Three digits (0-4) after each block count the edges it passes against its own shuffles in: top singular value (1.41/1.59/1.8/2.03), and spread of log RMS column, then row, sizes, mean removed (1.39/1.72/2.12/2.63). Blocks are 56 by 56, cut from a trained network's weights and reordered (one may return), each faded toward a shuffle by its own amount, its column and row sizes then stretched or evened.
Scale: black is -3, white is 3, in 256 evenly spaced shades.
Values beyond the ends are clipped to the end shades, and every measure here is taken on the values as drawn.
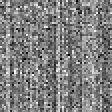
4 0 0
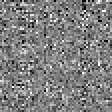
1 3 2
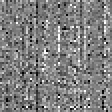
2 4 1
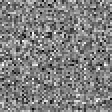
0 1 2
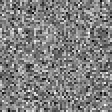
3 0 1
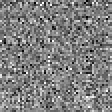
2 1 2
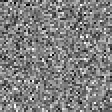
0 1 0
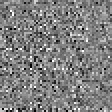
1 3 3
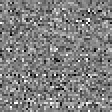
0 1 4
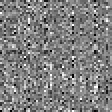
3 4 2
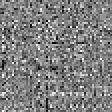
2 3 2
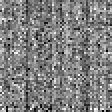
3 0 2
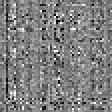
2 4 3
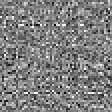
3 1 3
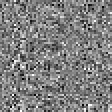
3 2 2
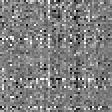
2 2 4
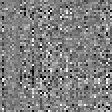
1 4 3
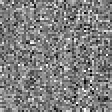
0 2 0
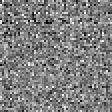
0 0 3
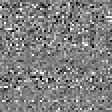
0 1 4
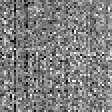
2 3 1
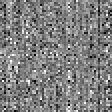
1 3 1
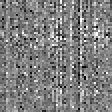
3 4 2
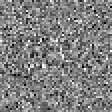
1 0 1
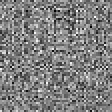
4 1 3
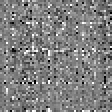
0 4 3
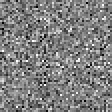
1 1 1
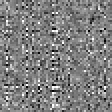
4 4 2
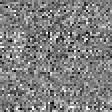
2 1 4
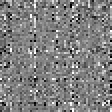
2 4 4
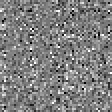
0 3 0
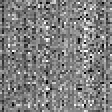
3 4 2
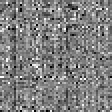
2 2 3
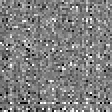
0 2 3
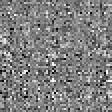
1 3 3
